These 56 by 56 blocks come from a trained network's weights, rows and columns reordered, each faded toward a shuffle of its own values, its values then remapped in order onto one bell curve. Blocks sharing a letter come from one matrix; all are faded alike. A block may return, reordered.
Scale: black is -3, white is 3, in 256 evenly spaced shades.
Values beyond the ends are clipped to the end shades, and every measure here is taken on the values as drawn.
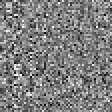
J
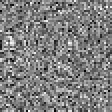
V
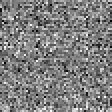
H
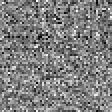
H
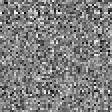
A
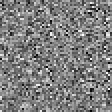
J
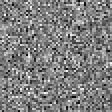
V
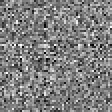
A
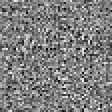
A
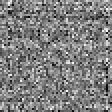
H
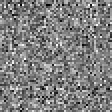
A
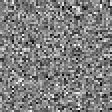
J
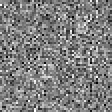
J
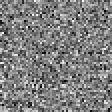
V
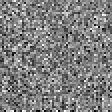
A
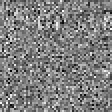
J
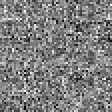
H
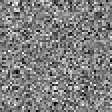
V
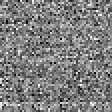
H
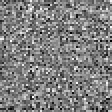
H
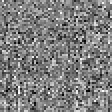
A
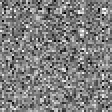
A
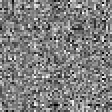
A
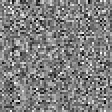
V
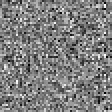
H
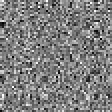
V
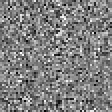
J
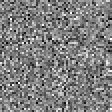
V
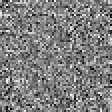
A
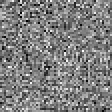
V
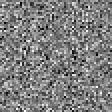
A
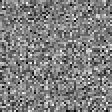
J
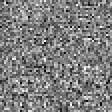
V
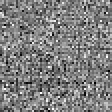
H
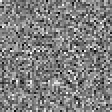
A
